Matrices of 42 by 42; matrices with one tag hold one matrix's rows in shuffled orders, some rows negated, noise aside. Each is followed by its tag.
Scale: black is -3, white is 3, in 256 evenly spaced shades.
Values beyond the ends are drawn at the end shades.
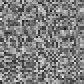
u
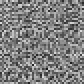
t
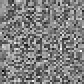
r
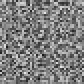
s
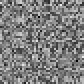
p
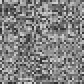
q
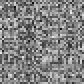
q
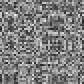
q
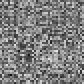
q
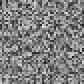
t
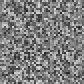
r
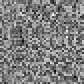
p
